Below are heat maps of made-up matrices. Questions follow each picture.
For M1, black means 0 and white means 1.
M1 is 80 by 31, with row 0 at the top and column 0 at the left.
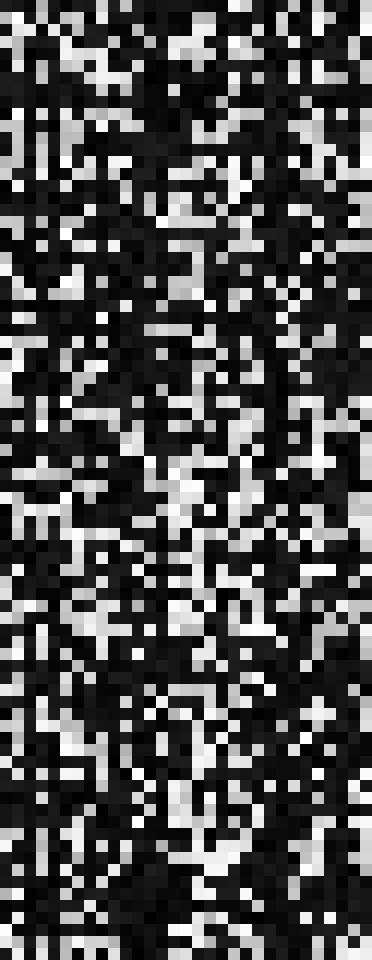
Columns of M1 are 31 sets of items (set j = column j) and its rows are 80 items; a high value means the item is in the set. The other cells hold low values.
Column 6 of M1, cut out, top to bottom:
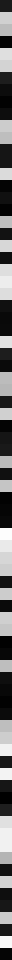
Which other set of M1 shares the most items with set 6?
16
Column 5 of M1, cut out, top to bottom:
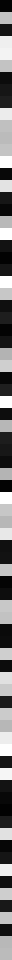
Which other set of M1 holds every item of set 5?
1
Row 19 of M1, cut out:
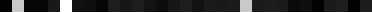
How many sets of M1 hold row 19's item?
3
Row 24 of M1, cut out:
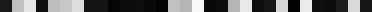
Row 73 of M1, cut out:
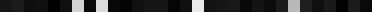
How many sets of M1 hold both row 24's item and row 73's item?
2
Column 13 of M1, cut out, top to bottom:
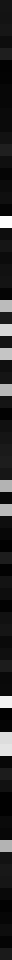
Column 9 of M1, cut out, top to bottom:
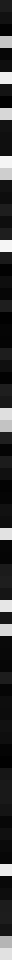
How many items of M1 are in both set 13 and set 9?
0
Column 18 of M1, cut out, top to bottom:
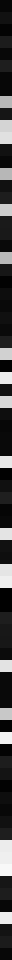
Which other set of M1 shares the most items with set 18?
25
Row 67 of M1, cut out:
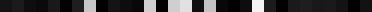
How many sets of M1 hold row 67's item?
6
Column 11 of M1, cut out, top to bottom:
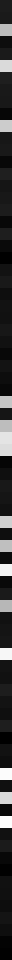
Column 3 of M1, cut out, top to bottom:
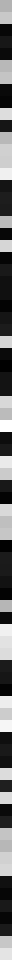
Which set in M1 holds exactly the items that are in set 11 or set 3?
26
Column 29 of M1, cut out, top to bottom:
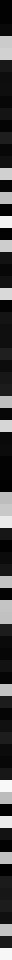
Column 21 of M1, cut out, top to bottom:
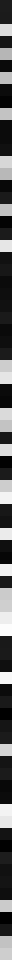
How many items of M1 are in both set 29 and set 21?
9
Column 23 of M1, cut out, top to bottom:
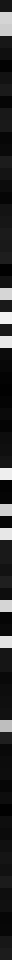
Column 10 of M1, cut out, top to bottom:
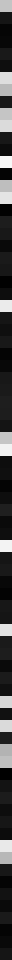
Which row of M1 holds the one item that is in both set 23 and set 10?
60
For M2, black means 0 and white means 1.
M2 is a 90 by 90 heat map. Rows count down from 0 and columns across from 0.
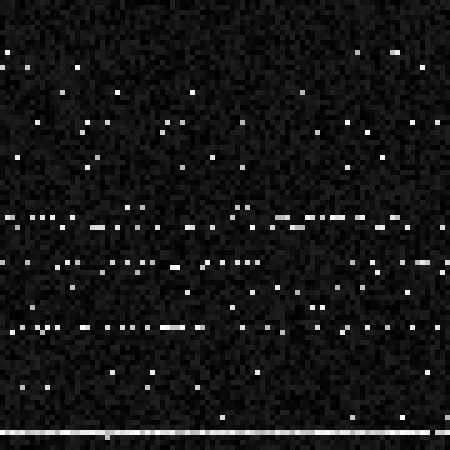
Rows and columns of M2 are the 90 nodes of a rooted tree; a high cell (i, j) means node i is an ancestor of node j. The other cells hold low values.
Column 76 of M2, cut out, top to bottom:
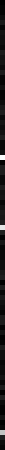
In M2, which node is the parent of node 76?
31
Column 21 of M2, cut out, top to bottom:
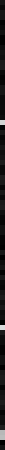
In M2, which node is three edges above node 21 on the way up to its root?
65
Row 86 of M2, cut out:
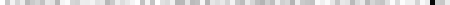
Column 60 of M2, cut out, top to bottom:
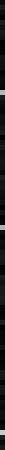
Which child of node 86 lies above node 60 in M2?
45
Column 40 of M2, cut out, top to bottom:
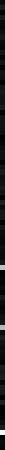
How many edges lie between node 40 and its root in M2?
3
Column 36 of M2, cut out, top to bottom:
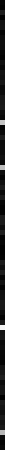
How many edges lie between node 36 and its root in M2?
4
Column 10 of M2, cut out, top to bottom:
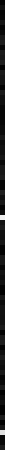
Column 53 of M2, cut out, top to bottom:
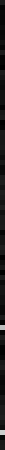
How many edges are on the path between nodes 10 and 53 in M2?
4
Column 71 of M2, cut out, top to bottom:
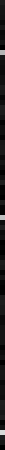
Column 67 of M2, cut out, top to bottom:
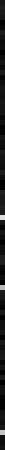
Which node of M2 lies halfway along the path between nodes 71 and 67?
43
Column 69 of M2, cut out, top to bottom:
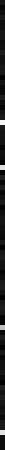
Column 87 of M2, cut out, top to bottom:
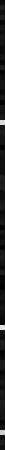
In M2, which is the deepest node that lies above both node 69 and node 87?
24
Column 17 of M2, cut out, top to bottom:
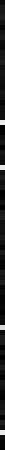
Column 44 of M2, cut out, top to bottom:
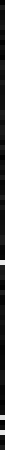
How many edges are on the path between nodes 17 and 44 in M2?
7
